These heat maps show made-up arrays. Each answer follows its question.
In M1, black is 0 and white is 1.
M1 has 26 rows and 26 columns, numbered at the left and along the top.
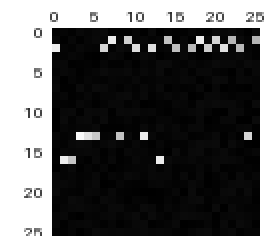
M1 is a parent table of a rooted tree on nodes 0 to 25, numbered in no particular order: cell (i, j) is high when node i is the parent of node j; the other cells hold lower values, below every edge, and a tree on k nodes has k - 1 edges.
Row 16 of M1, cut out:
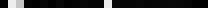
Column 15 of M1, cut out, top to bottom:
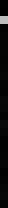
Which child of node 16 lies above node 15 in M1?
2
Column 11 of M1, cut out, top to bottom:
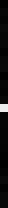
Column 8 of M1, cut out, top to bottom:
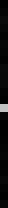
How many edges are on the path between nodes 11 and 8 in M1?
2
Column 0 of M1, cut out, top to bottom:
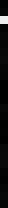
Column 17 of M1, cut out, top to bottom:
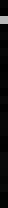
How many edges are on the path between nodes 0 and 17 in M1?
2
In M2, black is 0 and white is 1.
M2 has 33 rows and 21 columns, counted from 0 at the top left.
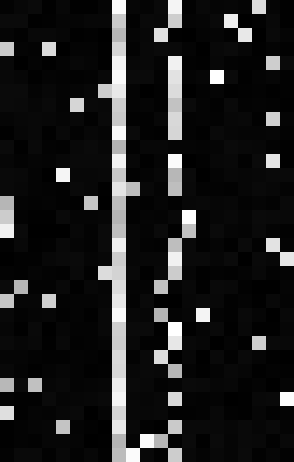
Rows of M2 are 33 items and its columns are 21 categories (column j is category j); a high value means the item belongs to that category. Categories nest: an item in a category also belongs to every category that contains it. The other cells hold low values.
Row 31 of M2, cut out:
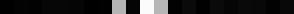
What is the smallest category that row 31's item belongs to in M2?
10
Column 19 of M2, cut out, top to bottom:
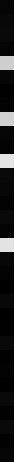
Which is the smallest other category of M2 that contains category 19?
12
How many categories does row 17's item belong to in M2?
3
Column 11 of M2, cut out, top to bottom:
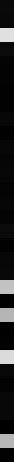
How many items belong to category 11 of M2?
5
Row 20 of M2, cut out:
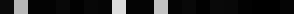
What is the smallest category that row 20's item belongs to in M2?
1
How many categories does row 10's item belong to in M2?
1
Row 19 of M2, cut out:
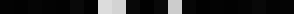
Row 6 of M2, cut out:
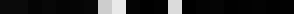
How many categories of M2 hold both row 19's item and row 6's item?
3
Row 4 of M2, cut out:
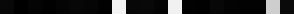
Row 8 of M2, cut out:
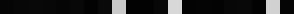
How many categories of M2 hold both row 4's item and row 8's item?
3
